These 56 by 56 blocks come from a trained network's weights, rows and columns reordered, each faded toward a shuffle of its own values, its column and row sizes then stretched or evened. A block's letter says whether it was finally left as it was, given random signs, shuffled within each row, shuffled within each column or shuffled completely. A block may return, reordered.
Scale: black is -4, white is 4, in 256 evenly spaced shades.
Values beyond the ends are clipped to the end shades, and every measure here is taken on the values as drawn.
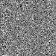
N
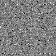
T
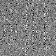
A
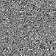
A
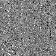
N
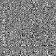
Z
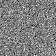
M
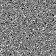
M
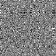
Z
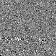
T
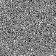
T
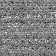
T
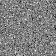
M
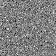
M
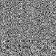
Z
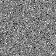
M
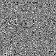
A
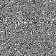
T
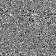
T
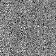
N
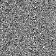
N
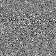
T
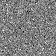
M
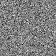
M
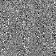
N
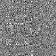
Z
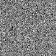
N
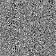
N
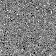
M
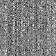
Z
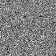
T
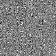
N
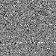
T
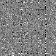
A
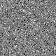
M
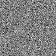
N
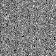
N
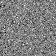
M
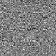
Z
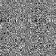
Z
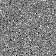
M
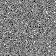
M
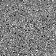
T
